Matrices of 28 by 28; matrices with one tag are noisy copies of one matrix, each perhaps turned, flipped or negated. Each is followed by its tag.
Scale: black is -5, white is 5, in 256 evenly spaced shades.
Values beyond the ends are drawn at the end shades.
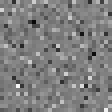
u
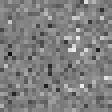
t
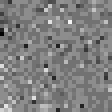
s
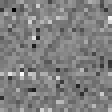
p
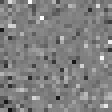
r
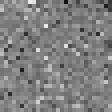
s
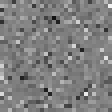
u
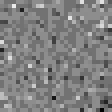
r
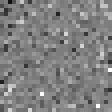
r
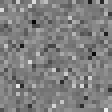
u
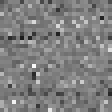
p
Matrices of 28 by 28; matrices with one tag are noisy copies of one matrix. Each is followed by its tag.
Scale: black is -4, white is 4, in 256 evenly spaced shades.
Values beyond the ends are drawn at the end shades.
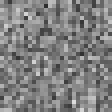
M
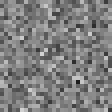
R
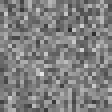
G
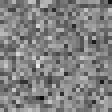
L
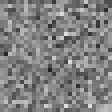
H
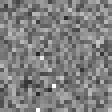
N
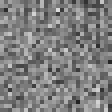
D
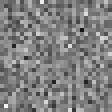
G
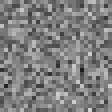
N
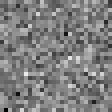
L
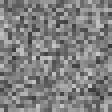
L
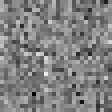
M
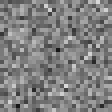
N
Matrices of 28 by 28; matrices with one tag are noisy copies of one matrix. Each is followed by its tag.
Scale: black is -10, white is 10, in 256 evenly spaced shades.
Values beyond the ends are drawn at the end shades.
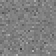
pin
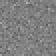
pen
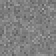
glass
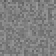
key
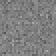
key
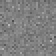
key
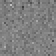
key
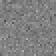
key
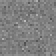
pin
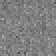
key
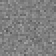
pen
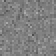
key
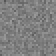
key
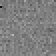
key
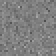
glass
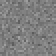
pen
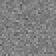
glass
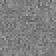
key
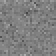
pin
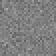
pen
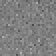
key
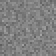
glass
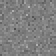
glass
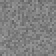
key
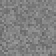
glass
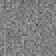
key
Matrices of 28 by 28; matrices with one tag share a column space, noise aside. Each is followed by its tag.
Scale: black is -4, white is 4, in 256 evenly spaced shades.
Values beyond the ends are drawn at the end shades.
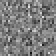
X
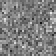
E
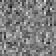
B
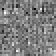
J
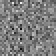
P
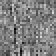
J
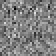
B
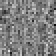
J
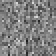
X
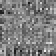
J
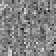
J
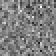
B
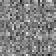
P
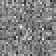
P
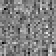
J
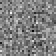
E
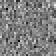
B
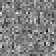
E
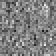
X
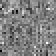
J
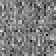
X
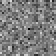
P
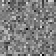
P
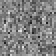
E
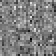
X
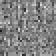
X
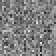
E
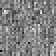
J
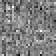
X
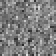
X
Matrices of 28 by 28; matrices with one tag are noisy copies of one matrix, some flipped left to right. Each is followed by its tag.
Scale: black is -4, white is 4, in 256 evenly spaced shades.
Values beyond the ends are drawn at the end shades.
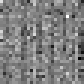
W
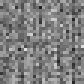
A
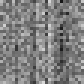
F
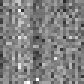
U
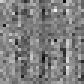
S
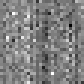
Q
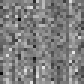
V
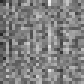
W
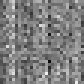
V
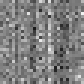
F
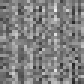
A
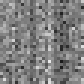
F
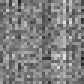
U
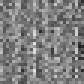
W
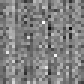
V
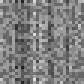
F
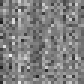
U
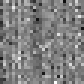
U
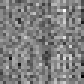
U
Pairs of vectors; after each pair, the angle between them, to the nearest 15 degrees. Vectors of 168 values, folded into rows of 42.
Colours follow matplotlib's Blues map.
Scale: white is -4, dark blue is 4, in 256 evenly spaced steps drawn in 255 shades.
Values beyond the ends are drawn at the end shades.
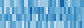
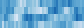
90 degrees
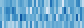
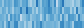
120 degrees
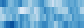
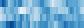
15 degrees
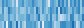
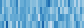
150 degrees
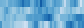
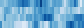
15 degrees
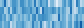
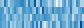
30 degrees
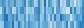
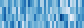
45 degrees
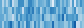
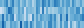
105 degrees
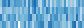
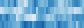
75 degrees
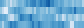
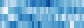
15 degrees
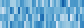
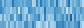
135 degrees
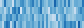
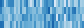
135 degrees
